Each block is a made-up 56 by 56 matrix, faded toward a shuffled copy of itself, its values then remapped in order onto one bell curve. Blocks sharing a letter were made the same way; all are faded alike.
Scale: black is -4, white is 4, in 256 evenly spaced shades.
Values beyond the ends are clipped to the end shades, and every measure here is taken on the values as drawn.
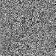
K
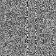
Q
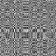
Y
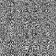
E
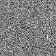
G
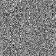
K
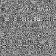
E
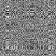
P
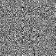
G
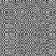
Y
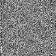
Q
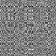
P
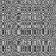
Y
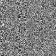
K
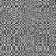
Y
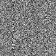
K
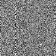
Q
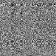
E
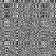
Y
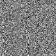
K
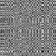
Y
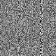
Q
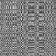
Y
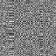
P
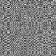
P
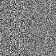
Q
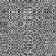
P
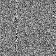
K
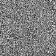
K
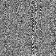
Q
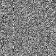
K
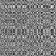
Y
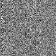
Q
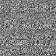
E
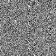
K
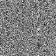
K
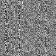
Q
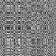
Y
